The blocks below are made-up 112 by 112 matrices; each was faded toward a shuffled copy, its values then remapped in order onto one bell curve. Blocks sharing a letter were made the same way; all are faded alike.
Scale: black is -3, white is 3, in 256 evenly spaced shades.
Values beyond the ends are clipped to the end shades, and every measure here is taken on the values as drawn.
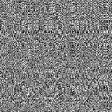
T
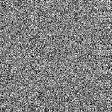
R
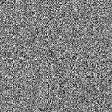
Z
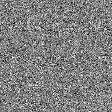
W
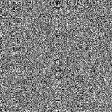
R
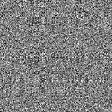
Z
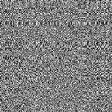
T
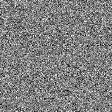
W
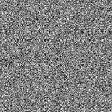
Z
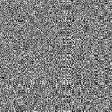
T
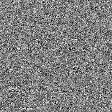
W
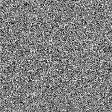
W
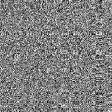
Z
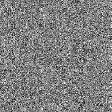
R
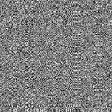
T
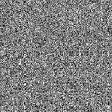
R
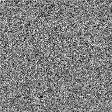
W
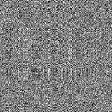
T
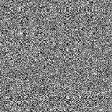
Z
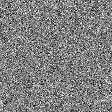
W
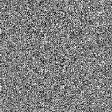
R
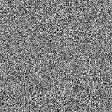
R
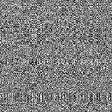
T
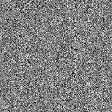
R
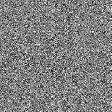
R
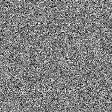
W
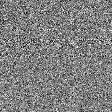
W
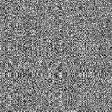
T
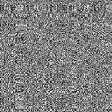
T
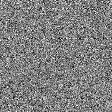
W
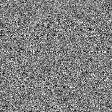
W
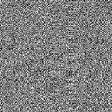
T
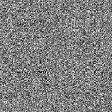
Z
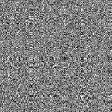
T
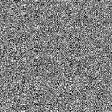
R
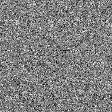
W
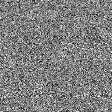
W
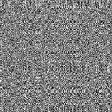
T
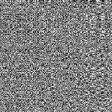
T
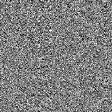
R
